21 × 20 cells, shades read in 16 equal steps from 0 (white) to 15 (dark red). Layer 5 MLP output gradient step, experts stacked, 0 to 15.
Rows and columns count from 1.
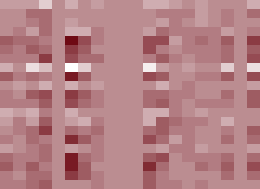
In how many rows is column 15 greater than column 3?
6
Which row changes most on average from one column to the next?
8
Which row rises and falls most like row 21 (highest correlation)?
15
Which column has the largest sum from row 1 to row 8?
20
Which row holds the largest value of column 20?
5
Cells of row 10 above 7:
1
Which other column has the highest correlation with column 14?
4
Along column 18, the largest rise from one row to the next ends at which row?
9
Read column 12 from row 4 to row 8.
6 11 11 8 1
